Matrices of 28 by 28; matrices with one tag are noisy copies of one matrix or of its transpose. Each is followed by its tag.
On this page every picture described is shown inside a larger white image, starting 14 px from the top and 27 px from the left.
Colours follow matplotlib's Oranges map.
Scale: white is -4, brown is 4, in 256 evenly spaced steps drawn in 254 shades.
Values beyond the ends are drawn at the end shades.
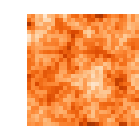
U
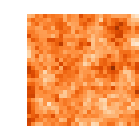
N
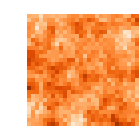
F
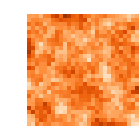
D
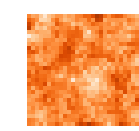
U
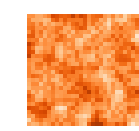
D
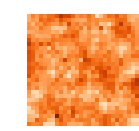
D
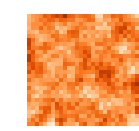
D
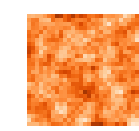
D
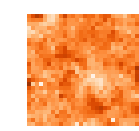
U
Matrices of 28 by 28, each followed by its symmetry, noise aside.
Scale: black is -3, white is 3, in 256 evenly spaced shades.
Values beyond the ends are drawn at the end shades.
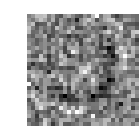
symmetric.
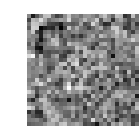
symmetric.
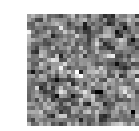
symmetric across the other diagonal.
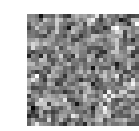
symmetric.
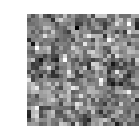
same after a half turn.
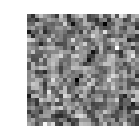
same after a half turn.
